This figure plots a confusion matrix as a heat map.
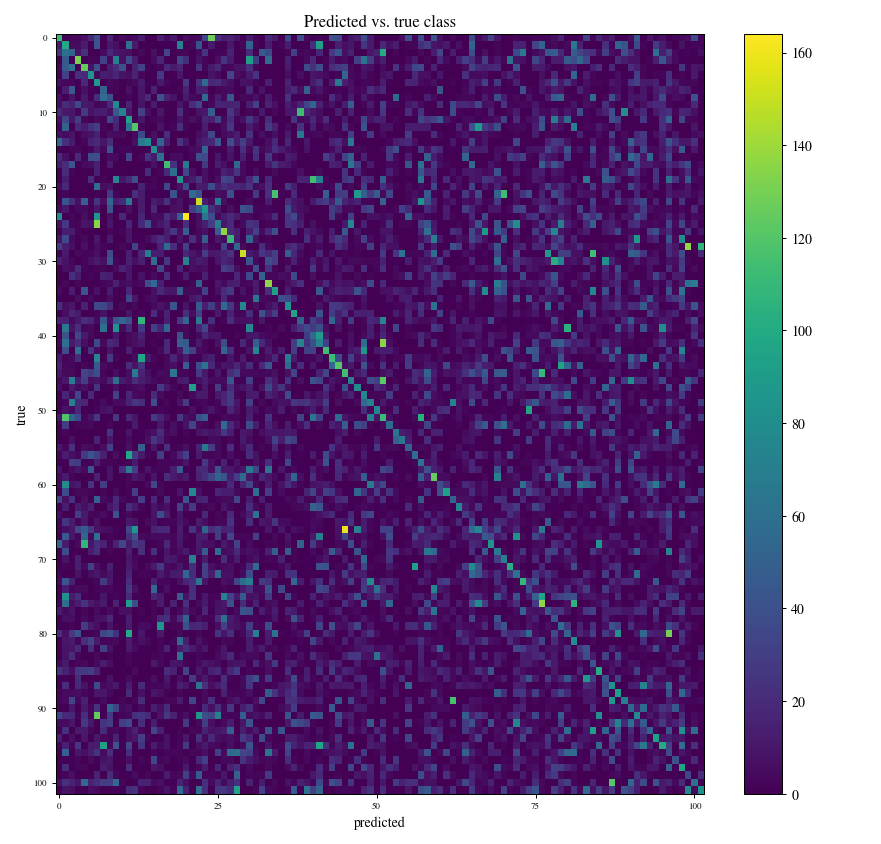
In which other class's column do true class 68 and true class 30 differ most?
4
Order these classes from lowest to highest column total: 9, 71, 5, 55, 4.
71, 5, 55, 9, 4
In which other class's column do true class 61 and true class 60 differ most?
21
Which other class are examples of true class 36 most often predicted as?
29
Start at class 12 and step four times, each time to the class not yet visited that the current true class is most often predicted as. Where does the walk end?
81
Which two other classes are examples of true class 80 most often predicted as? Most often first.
96, 11
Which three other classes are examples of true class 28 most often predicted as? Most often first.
99, 101, 17
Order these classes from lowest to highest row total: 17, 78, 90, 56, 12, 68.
78, 90, 56, 68, 12, 17
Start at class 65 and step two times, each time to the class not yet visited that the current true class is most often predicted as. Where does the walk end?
59
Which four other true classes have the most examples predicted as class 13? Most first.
38, 43, 14, 55
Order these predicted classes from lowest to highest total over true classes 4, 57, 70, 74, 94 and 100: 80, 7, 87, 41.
7, 80, 41, 87
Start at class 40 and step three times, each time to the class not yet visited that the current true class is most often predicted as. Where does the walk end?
1
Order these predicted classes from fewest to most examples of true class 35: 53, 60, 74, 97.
53, 60, 97, 74
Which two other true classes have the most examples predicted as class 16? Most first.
79, 14
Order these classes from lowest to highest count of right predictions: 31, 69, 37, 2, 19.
31, 2, 69, 19, 37
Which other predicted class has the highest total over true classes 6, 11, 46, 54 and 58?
51
